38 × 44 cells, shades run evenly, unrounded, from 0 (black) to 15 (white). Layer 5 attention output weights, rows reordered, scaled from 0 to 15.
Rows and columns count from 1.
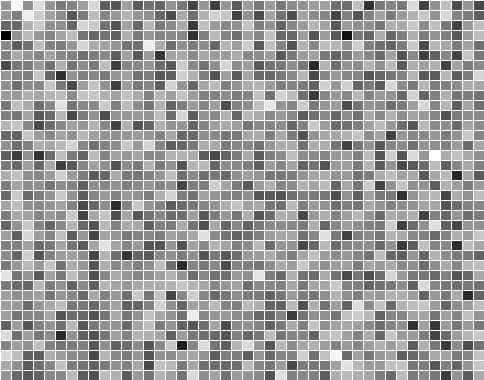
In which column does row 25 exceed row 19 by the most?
10
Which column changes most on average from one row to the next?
39
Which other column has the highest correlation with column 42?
34
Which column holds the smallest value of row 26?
12
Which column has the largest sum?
30
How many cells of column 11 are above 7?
26
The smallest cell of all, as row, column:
4, 1
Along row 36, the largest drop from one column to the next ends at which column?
32
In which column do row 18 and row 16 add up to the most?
40
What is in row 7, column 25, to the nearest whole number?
7
